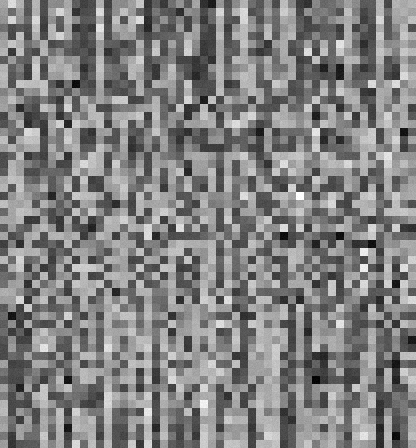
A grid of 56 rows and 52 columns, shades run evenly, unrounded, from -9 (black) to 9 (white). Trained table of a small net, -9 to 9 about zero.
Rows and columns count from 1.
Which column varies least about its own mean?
7
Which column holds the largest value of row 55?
46
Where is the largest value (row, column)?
25, 38
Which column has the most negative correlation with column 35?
9
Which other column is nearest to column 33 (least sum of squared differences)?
14
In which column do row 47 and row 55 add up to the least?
50
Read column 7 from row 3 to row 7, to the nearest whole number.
1 4 4 -4 -1
